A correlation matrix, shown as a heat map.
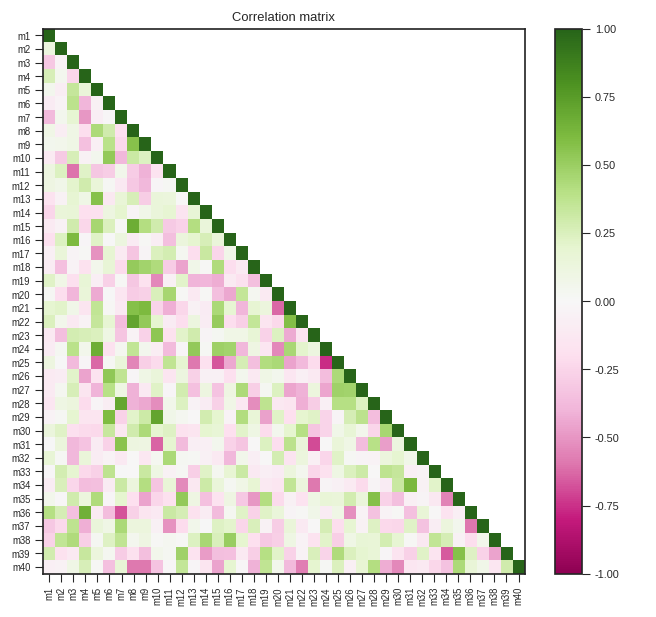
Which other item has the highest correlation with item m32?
m11
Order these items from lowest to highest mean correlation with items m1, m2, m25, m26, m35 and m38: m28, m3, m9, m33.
m9, m3, m33, m28
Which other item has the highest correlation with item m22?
m8
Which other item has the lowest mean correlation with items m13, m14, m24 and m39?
m25
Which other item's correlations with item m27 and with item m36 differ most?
m26
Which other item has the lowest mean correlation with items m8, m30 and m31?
m40
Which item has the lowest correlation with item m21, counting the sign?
m20
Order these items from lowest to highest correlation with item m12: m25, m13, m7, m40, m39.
m7, m13, m25, m40, m39
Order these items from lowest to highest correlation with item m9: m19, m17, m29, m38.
m19, m17, m38, m29
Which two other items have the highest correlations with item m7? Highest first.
m28, m31
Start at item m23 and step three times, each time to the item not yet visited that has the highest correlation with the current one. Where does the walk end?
m6
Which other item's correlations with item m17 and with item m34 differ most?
m31
